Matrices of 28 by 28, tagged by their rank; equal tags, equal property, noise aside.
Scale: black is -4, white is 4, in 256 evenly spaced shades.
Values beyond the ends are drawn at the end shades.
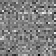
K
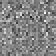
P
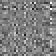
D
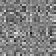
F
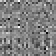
F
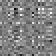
D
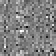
K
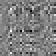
D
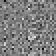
K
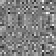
F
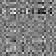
D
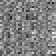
F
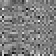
D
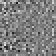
F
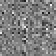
P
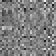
D
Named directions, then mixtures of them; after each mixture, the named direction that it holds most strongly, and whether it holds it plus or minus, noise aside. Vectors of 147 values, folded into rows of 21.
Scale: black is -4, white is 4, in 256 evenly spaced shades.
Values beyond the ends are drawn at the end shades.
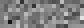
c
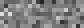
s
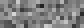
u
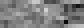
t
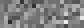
c, plus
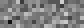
c, plus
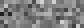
s, minus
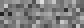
s, minus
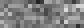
t, minus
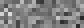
s, plus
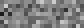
s, minus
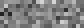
s, minus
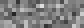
u, minus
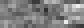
t, minus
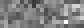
t, minus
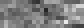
t, minus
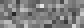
u, minus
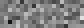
c, plus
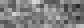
t, plus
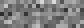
s, minus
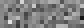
c, minus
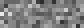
s, plus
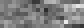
t, minus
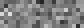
s, plus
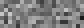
s, plus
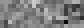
t, plus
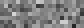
u, plus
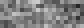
t, plus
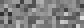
s, minus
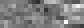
t, minus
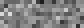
s, plus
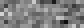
s, plus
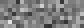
u, minus
